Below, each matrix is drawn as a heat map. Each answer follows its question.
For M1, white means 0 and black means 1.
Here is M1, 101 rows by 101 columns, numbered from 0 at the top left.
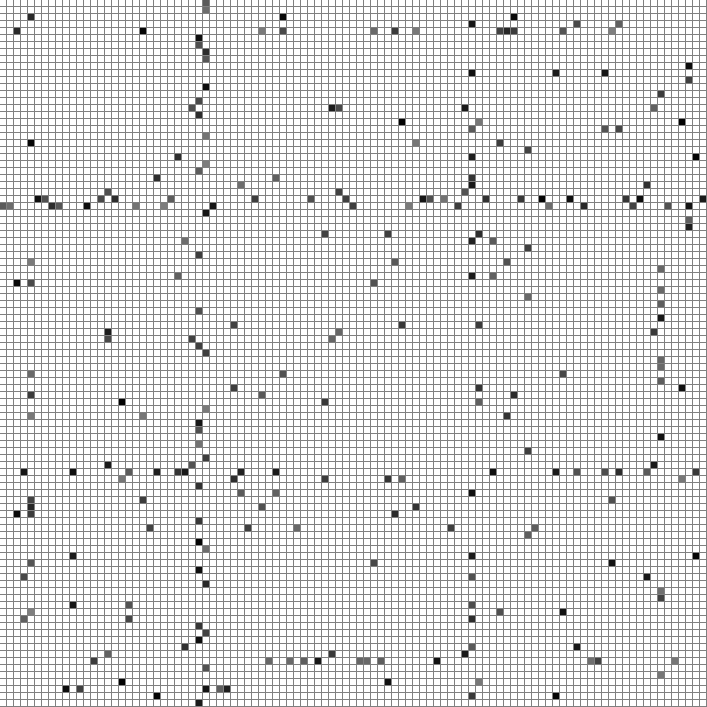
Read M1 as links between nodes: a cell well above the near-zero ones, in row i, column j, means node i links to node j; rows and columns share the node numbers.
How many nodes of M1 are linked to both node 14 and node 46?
0
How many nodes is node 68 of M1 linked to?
6
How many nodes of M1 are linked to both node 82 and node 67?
2
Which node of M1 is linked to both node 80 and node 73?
node 4
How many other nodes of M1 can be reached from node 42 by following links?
5
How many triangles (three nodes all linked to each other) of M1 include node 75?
0
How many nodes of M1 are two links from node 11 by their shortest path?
4
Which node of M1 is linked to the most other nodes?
node 28
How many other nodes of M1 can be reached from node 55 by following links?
6
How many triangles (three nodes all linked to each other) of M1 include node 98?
0
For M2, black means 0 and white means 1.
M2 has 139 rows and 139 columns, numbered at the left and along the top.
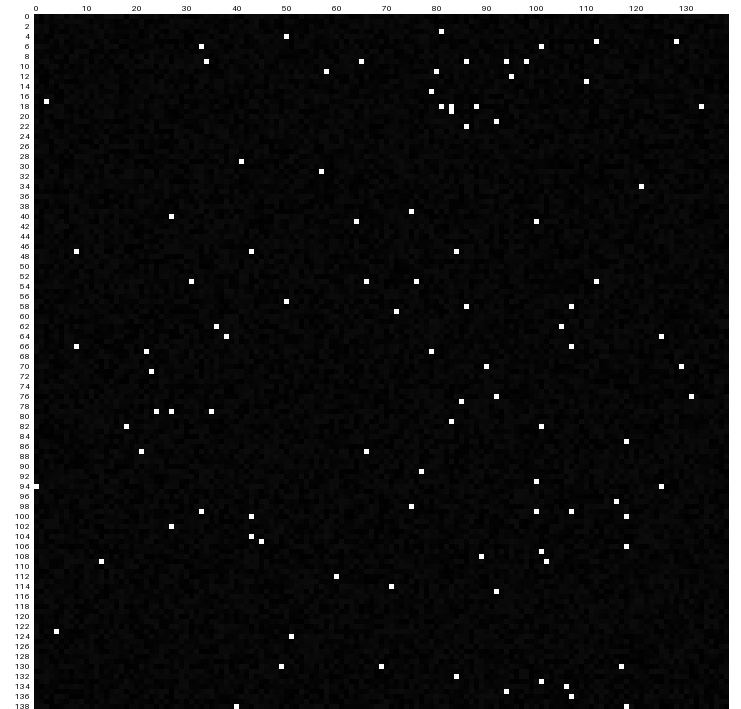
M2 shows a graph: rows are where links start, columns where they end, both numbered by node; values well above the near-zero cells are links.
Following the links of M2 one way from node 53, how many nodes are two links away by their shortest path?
6
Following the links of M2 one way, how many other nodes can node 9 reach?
9
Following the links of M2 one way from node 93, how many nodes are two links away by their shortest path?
2
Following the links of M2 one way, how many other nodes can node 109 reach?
4
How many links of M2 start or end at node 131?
1
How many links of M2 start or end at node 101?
4
